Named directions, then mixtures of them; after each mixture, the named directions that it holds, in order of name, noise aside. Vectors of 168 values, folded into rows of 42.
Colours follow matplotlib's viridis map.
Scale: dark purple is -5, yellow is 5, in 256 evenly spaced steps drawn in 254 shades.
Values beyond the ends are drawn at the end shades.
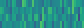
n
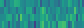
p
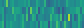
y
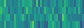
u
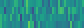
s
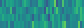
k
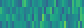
k, n.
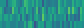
n, s.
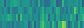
k, p.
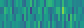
n, y.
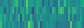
s.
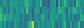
k, s, u.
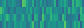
k, n, u.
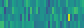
s, y.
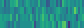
k, p, s.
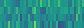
p.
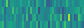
y.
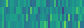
k, y.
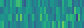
n, p.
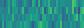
n, u.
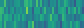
s, u.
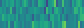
k.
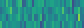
n.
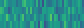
n, u, y.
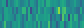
y.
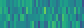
p, u.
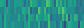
k, y.
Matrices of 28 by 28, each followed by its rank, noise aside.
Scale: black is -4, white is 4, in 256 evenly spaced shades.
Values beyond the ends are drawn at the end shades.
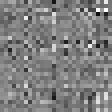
four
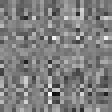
three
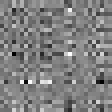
two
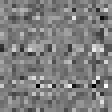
four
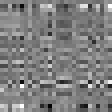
two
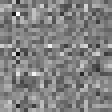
four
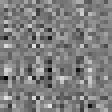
three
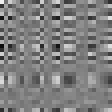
one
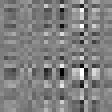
one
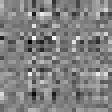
three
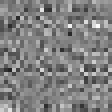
four
